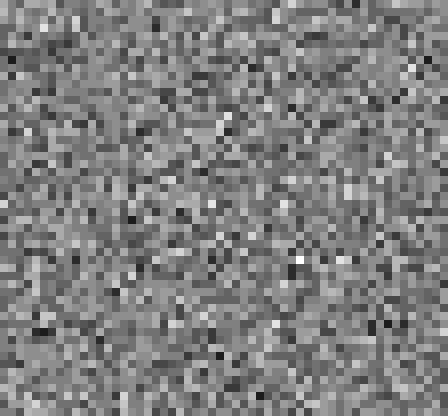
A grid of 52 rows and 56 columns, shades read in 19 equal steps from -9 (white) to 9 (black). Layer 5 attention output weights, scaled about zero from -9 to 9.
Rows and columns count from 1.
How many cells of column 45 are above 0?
26
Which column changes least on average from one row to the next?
14
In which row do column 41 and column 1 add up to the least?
34
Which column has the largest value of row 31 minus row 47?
17
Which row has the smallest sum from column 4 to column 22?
25
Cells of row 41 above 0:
23
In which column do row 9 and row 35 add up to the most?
32
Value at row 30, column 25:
2
